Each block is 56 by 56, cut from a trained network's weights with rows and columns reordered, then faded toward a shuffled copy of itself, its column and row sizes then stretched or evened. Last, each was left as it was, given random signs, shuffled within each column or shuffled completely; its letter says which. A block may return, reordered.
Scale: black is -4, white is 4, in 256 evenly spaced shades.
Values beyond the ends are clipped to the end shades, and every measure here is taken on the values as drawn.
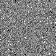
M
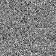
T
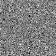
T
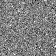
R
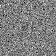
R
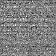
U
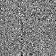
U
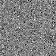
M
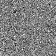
M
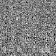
U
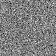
R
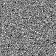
R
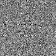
T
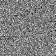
M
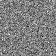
R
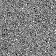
R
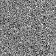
M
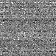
U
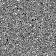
R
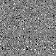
T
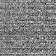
U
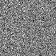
M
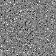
M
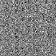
U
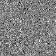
T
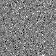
M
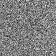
R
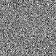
T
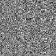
U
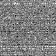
U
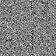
M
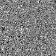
T
